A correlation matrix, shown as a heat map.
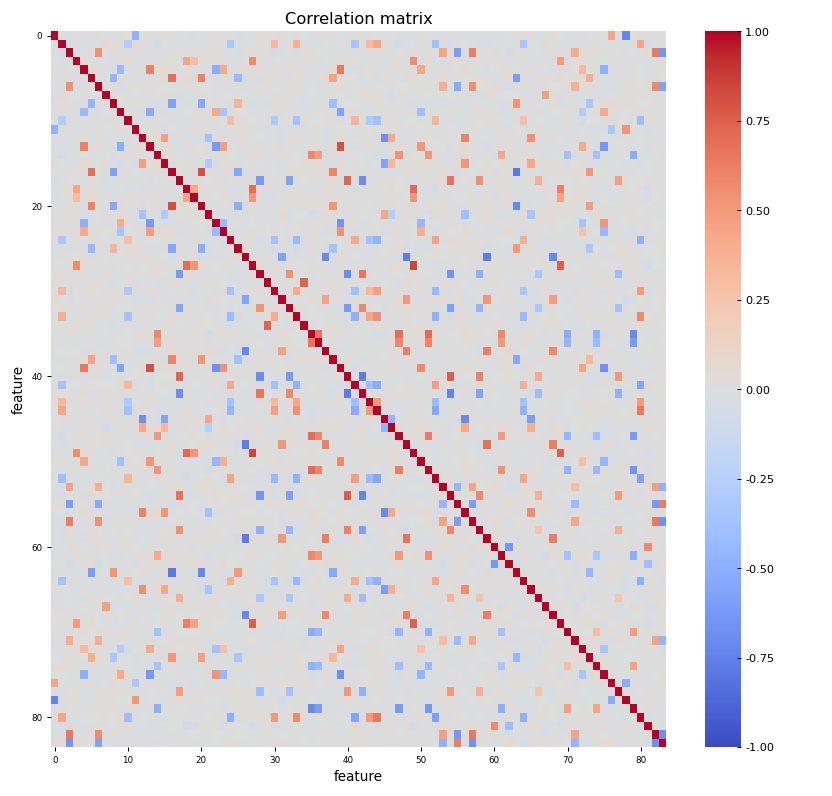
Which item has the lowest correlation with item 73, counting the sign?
63
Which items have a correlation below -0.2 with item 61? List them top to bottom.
70, 74, 79
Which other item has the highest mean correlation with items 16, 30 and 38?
20
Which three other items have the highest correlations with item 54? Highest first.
40, 17, 58
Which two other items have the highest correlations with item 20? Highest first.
16, 5
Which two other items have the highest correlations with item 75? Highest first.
22, 9
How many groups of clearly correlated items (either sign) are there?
13
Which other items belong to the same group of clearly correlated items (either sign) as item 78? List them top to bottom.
0, 11, 76
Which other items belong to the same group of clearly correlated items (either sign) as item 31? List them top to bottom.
26, 37, 48, 59, 68
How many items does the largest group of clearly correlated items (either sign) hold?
11
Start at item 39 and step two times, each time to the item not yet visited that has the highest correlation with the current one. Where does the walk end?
4
